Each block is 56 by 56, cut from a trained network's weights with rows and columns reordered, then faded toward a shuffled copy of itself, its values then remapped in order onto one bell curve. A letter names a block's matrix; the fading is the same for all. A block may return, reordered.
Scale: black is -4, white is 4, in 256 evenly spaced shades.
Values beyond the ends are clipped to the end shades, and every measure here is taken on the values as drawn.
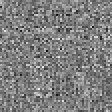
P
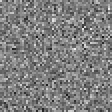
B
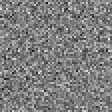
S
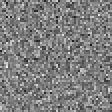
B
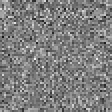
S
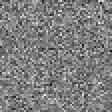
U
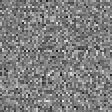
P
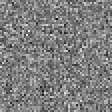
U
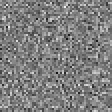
P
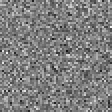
S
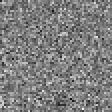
B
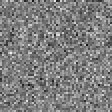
P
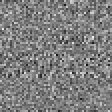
P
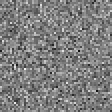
B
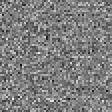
S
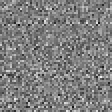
P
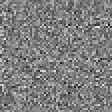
P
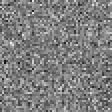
S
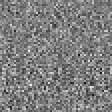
P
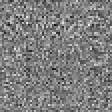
P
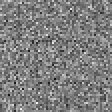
B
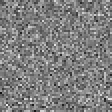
U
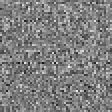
P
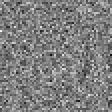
S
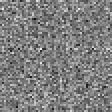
U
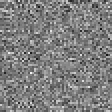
P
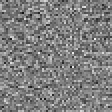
P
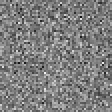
U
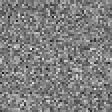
S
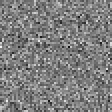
U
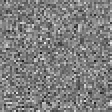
B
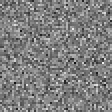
U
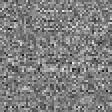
P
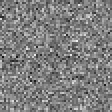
S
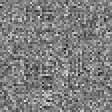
S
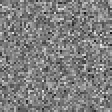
B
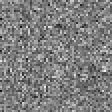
U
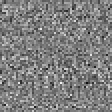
P
